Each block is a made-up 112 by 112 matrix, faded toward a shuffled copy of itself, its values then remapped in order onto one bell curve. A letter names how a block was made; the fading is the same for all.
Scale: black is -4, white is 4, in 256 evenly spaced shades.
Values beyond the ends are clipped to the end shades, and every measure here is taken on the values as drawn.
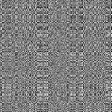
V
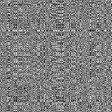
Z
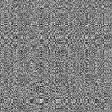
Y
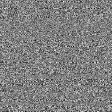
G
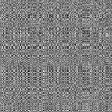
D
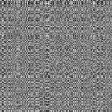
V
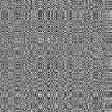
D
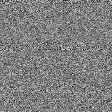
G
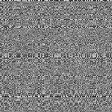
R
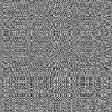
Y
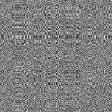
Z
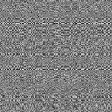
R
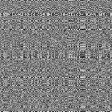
R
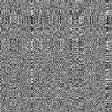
Z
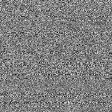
G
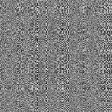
Z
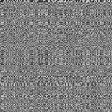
R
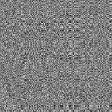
Y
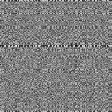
R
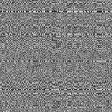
R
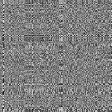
Z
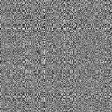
Z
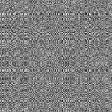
D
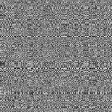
R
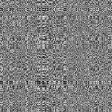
Z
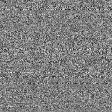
G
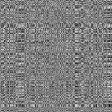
D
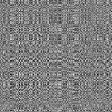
V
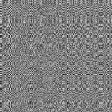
D
